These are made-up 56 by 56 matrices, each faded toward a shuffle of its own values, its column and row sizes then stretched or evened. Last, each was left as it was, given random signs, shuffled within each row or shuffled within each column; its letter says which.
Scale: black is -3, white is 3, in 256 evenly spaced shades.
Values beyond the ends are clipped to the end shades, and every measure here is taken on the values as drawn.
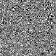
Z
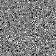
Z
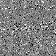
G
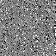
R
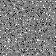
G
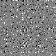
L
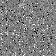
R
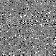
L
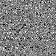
G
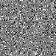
L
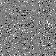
L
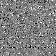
G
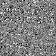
G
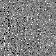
R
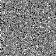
R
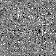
Z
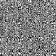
L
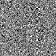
L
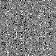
Z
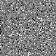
Z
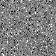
R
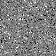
G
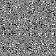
L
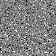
Z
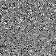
Z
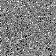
R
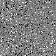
R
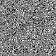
Z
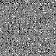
L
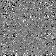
Z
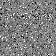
G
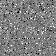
G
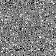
G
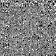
L
